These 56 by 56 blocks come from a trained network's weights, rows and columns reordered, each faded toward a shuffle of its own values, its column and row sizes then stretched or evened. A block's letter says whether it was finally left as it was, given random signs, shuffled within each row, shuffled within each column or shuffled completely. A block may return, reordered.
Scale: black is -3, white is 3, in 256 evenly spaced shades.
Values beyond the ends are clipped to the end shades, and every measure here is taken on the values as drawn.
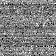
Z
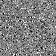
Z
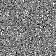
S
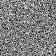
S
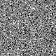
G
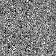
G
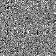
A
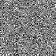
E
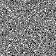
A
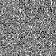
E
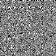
A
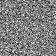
S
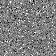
S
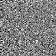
E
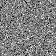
S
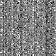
E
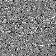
Z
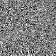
A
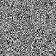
E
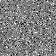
Z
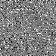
Z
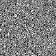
E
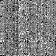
E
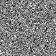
G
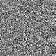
E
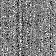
G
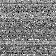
Z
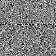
A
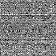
E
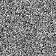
Z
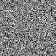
E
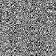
E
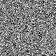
S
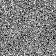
S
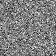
S
